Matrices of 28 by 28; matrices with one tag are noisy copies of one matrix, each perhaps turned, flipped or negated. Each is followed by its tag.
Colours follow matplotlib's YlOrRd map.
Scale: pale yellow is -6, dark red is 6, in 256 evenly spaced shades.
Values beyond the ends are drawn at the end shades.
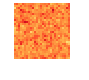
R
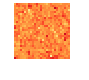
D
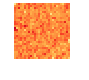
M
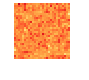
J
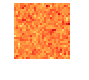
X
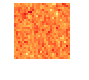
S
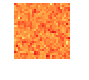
X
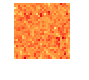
J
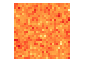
S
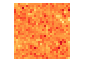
S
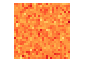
X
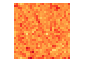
S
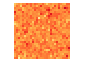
J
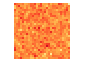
D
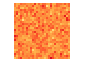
X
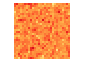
R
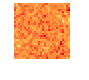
S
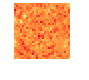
S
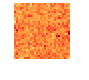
M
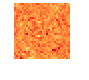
S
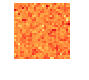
X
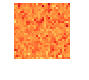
X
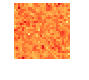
J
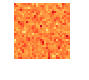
X
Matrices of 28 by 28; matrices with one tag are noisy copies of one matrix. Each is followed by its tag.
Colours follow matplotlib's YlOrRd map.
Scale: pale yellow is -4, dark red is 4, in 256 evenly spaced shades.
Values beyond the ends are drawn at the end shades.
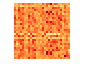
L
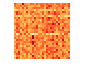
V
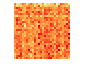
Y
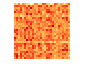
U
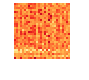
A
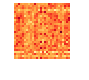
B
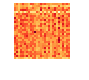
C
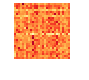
V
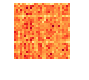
U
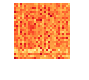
A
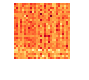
A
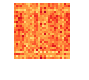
B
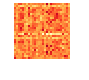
L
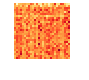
Y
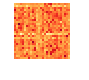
L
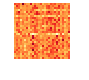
V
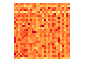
C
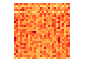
C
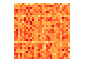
U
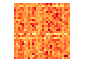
L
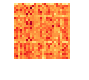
U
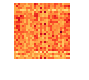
B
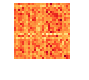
L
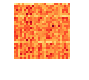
U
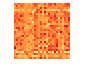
B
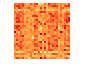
B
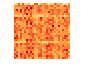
U
